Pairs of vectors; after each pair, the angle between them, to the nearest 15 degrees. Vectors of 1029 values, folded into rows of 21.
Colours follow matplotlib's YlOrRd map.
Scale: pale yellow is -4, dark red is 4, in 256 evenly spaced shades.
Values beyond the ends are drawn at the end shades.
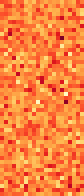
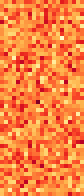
135 degrees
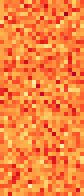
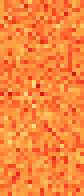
30 degrees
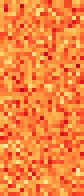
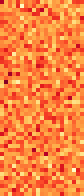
120 degrees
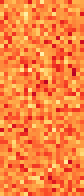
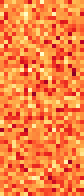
15 degrees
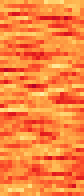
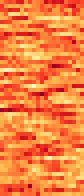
165 degrees
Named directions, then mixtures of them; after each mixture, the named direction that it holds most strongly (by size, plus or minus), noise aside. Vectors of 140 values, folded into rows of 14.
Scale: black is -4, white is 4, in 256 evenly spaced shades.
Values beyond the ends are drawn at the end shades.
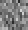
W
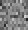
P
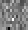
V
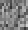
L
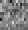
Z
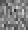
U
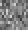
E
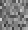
P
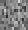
U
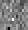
V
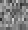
Z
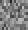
Z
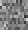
P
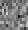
L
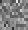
P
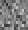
U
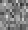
Z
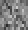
U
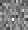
P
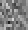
E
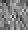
E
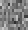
P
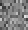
P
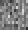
U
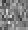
E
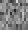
Z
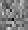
V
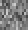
E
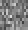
E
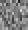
W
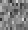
Z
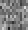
V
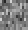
Z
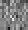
V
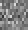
E
